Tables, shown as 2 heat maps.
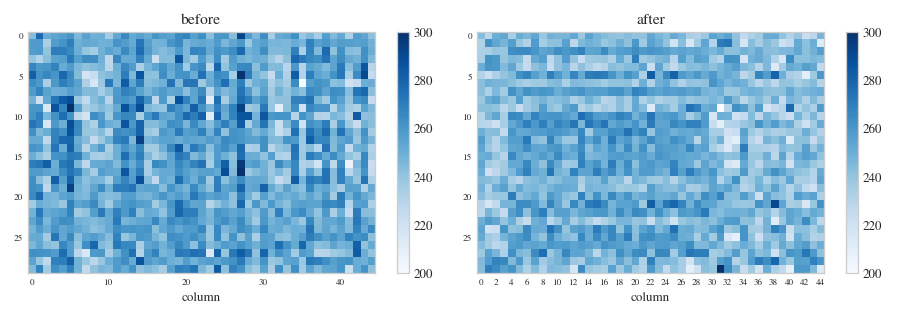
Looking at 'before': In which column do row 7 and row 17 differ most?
25
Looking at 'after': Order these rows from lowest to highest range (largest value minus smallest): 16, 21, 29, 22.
22, 16, 21, 29
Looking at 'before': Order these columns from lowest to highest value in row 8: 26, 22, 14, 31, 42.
31, 26, 42, 22, 14
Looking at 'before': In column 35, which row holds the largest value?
26
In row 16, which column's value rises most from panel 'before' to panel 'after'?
41
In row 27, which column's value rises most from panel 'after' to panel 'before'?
30
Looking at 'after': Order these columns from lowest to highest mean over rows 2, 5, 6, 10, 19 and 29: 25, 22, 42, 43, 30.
42, 43, 30, 25, 22
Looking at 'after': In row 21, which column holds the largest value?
38
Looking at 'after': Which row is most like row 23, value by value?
4
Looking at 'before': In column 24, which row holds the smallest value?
21
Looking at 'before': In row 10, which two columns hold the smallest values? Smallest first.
23, 7
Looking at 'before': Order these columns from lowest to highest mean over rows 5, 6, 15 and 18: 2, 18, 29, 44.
44, 2, 29, 18
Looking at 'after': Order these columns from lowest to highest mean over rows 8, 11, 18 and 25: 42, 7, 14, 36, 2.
42, 2, 36, 7, 14
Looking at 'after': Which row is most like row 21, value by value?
5
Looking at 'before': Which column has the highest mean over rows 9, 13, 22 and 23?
5
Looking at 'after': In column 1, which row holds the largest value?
29
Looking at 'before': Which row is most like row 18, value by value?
12
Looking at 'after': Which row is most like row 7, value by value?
2
